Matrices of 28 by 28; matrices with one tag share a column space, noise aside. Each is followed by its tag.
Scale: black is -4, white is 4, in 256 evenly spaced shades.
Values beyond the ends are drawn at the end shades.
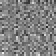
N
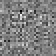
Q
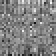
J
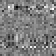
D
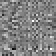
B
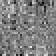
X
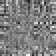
X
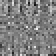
X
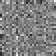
N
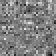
X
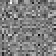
N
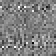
D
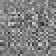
Q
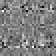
D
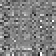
B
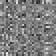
N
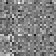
N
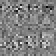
D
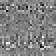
D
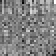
J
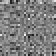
N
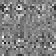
D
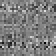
D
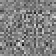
Q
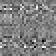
D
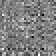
B
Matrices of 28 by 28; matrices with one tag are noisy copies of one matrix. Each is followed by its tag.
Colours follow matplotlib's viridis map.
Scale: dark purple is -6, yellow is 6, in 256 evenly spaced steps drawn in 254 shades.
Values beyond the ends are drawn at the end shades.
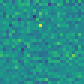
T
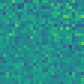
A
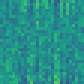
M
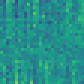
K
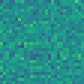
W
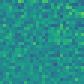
A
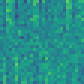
K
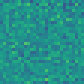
T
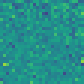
A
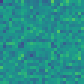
W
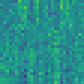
M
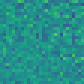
A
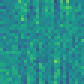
M
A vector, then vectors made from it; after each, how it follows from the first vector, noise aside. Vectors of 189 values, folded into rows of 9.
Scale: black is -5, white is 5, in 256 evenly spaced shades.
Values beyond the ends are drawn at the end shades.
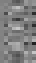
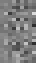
sign-scrambled.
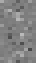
reversed, partly zeroed.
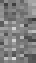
wrapped around, negated.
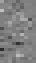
reversed, partly zeroed.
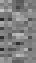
reversed.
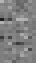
reversed, partly zeroed.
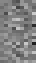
sign-scrambled.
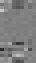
reversed, partly zeroed.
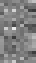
wrapped around, negated.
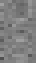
wrapped around, shrunk.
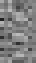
reversed.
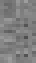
wrapped around, shrunk.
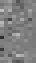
reversed, partly zeroed.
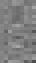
wrapped around, shrunk.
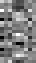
reversed, scaled up.
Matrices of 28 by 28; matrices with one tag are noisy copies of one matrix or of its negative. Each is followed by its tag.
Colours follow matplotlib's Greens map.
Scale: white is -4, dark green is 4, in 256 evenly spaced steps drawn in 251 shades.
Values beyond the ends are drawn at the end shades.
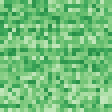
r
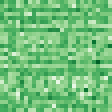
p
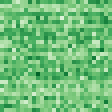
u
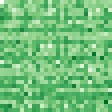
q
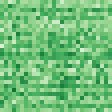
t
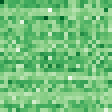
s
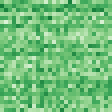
u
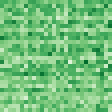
q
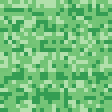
s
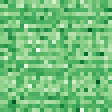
p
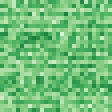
p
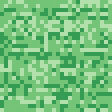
t
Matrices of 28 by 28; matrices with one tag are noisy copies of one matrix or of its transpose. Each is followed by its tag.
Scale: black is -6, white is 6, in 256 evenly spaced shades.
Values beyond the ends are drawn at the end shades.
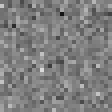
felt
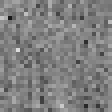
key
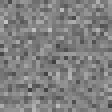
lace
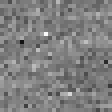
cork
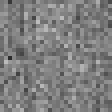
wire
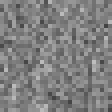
cork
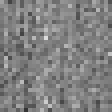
wire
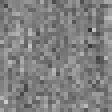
lace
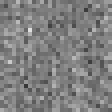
lace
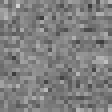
key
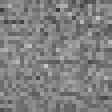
wire
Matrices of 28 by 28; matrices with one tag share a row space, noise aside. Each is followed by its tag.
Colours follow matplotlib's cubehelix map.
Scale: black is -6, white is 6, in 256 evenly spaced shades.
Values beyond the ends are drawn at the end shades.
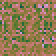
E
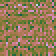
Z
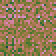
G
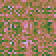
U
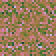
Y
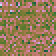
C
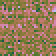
G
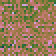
U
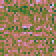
Z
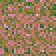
G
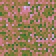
Z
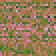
C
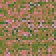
Z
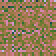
G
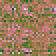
U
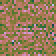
Z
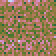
G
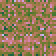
G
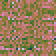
U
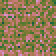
G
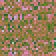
U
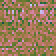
Y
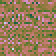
U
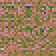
G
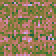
Z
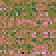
C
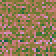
E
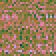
Y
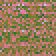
E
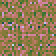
Y
